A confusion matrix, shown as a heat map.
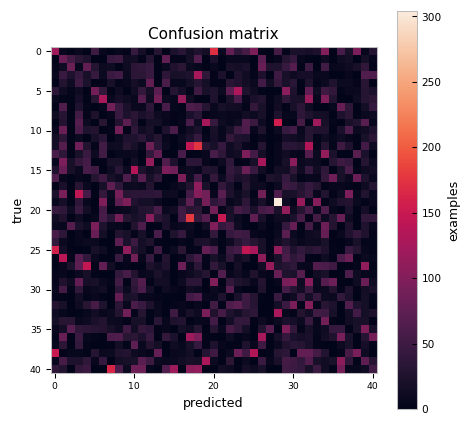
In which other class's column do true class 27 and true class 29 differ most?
4
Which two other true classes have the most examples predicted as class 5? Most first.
22, 23
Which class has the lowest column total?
27
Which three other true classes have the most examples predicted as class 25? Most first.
38, 0, 21
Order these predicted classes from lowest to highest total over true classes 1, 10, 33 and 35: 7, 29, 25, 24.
25, 7, 24, 29
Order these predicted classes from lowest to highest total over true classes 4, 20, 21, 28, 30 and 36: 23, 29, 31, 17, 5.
5, 23, 31, 29, 17
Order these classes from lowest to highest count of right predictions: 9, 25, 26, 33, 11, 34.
11, 33, 9, 34, 26, 25
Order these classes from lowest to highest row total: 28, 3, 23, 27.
28, 23, 3, 27
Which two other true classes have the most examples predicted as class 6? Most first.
19, 27
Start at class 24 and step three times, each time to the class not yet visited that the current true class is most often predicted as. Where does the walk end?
18
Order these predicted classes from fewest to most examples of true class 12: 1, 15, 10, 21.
15, 10, 21, 1
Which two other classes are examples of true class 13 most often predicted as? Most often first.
34, 24
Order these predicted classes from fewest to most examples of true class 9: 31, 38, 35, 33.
35, 38, 31, 33
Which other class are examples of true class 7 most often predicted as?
36
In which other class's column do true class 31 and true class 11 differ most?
8
